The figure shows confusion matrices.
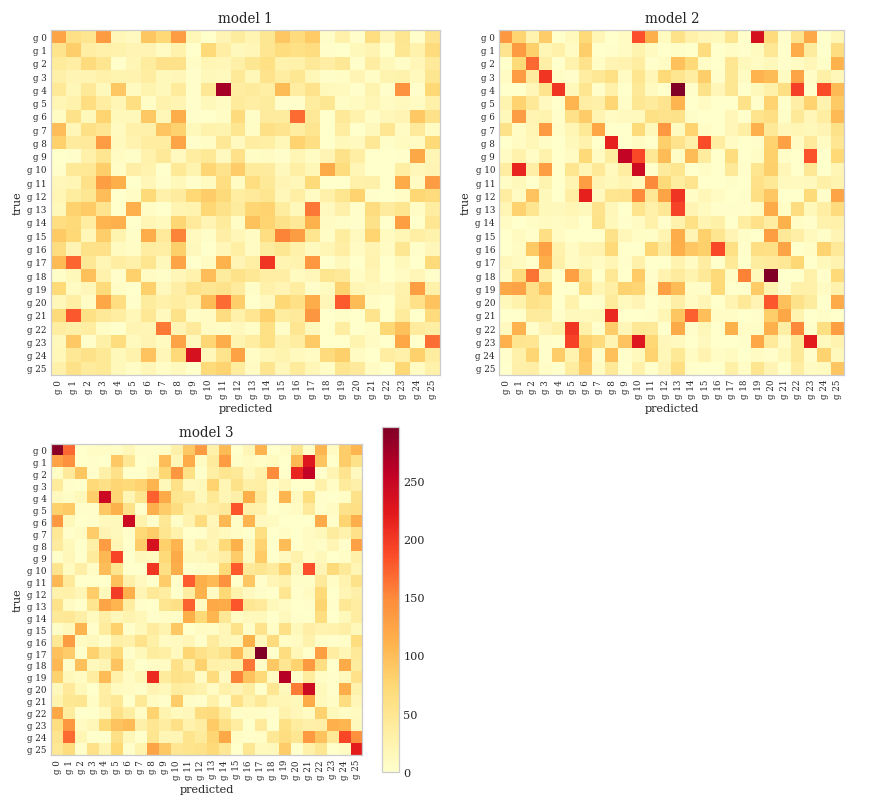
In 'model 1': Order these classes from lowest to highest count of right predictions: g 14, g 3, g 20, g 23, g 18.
g 3, g 18, g 14, g 20, g 23
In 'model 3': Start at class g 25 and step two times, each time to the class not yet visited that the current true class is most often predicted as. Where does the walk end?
g 4
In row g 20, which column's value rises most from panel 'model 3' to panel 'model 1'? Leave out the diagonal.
g 19
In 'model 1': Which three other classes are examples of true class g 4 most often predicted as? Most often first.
g 11, g 23, g 15
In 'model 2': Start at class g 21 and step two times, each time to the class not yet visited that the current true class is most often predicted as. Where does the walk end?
g 15
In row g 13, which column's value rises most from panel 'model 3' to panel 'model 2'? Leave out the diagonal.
g 20
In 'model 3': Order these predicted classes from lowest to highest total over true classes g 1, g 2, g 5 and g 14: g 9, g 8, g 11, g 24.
g 8, g 24, g 9, g 11
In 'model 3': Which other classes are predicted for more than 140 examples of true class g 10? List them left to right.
g 8, g 15, g 21
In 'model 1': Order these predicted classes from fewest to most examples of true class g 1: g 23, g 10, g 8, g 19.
g 19, g 8, g 23, g 10
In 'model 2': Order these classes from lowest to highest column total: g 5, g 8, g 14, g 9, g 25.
g 9, g 14, g 5, g 8, g 25
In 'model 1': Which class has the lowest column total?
g 22
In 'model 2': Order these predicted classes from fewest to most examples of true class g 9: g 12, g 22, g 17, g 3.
g 22, g 3, g 17, g 12
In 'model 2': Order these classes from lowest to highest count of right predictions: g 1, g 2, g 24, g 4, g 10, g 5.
g 24, g 5, g 1, g 2, g 4, g 10
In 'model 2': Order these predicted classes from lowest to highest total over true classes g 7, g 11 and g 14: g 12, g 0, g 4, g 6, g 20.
g 4, g 0, g 20, g 6, g 12
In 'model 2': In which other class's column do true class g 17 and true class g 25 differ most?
g 3
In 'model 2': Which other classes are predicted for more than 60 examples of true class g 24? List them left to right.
g 2, g 4, g 6, g 8, g 11
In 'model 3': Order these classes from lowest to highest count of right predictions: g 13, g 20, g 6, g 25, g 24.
g 13, g 20, g 24, g 25, g 6
